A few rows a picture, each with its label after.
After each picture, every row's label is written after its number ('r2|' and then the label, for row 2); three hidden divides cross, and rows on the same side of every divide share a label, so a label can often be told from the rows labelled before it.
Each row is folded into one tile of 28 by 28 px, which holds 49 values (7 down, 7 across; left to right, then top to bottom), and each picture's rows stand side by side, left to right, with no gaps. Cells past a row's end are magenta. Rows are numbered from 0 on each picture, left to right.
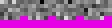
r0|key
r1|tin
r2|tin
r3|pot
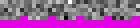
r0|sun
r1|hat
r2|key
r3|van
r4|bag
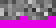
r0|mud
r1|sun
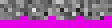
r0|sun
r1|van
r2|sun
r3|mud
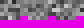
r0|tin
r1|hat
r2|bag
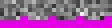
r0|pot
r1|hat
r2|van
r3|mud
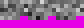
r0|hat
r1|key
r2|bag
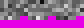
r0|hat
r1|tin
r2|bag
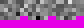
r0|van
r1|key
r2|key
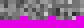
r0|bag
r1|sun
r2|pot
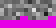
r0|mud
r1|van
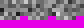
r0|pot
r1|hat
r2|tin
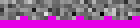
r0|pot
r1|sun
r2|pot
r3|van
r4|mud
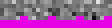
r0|pot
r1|sun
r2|pot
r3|key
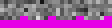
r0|bag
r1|tin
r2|mud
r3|pot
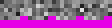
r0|van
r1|mud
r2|hat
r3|hat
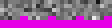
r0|bag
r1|hat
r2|mud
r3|tin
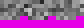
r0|hat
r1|mud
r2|hat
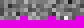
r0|pot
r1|hat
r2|tin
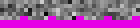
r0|hat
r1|pot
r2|mud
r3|hat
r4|bag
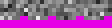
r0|hat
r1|tin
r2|key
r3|mud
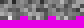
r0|tin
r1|tin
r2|hat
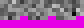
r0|key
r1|bag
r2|van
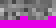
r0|mud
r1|van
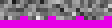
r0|tin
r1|tin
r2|sun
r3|bag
